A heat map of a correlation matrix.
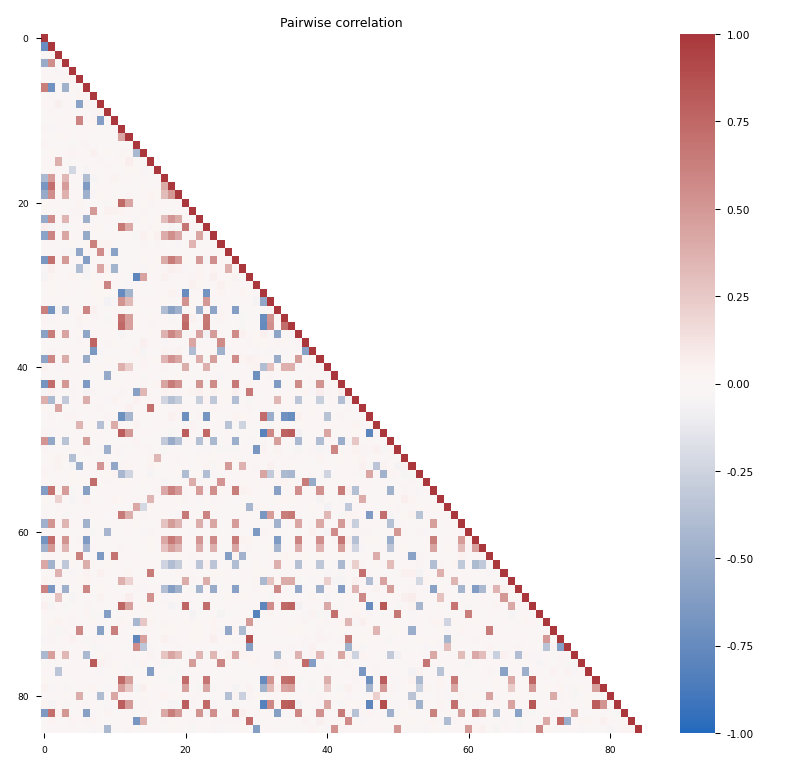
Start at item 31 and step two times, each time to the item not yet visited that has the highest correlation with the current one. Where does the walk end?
53
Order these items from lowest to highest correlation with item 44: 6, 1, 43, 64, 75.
1, 75, 43, 64, 6
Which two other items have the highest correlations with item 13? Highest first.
74, 57
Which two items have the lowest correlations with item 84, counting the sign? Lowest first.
30, 9
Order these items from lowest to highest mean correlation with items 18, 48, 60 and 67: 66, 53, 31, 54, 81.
31, 53, 54, 66, 81
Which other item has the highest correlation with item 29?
73
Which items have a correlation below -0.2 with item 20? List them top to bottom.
31, 46, 53
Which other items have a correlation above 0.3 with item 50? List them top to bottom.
41, 60, 70, 84
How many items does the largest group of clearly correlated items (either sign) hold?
24
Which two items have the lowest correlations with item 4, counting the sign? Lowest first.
51, 16
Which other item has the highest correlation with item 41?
70
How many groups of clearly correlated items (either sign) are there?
8
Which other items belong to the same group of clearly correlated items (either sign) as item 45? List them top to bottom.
2, 15, 56, 65, 68, 77
